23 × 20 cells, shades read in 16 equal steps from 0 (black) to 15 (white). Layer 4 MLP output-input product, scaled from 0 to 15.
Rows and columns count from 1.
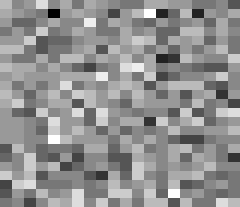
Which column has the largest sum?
12
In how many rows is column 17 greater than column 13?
8
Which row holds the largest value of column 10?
22
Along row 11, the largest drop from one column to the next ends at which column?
19
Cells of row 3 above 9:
4
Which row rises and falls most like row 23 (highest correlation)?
13
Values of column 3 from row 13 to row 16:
5 8 8 8
